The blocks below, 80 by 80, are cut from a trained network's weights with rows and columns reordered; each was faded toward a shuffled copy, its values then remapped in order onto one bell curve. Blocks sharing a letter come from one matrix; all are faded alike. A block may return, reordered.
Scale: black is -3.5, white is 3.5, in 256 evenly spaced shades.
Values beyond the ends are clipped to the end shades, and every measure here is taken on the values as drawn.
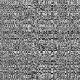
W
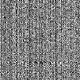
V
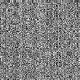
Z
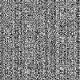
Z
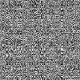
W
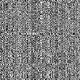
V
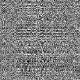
W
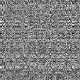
W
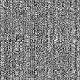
Z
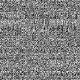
W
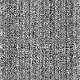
V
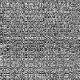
W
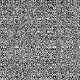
W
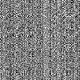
Z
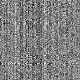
V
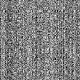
Z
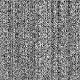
Z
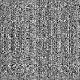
Z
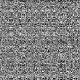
W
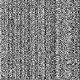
V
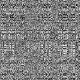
W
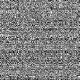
W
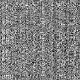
Z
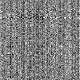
V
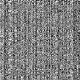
V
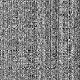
V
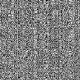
Z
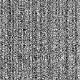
V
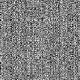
Z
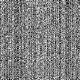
V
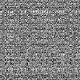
W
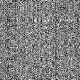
Z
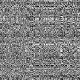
W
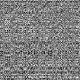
W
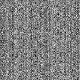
V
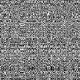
W
